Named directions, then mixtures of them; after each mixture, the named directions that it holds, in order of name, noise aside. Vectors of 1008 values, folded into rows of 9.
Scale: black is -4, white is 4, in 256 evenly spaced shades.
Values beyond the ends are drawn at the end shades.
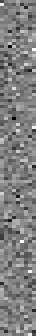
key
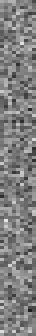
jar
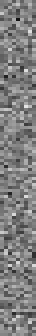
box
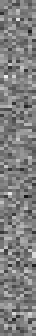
box.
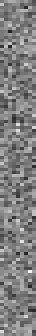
jar, key.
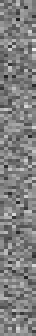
box, key.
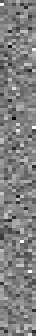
key.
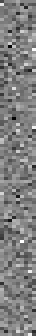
key.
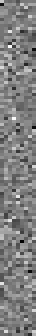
key.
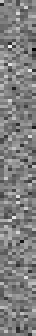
box, key.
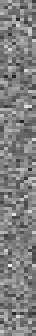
box, jar.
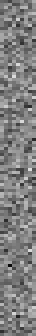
box, jar.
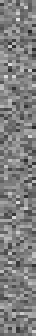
box, key.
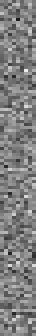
box.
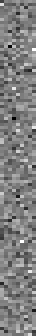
key.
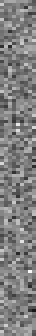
jar, key.
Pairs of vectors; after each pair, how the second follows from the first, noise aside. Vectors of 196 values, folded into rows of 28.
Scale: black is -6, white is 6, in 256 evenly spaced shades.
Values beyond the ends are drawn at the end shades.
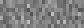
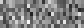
scaled up.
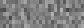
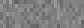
wrapped around, shrunk.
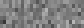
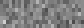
negated.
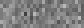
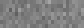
wrapped around, shrunk.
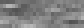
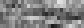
wrapped around, negated, scaled up.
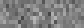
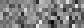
wrapped around, negated, scaled up.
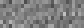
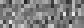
scaled up.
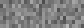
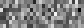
wrapped around, negated, scaled up.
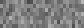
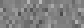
wrapped around, partly zeroed.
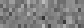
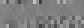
reversed, negated, partly zeroed.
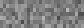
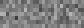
reversed, negated.
